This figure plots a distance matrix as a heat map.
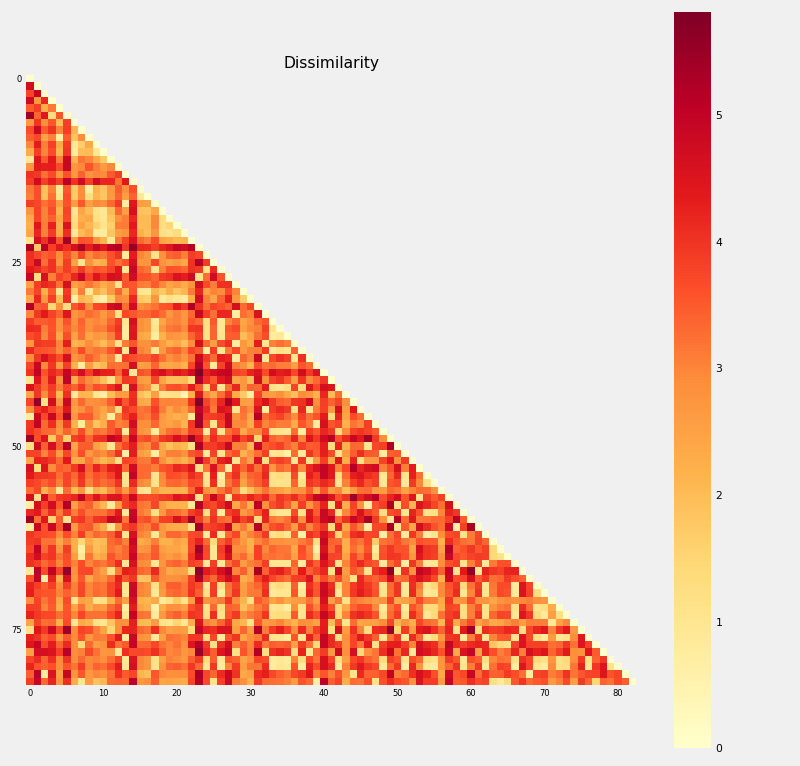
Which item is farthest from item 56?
23
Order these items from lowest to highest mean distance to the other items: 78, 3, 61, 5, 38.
61, 38, 78, 3, 5
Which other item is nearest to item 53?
27
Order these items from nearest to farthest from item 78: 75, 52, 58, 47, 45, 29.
52, 45, 58, 75, 47, 29
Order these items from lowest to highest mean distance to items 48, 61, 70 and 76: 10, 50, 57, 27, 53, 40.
10, 50, 53, 27, 57, 40
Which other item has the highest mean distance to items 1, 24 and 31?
67
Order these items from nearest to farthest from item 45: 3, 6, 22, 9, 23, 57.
6, 9, 22, 3, 57, 23
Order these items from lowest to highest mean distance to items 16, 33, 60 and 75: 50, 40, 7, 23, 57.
50, 7, 57, 23, 40
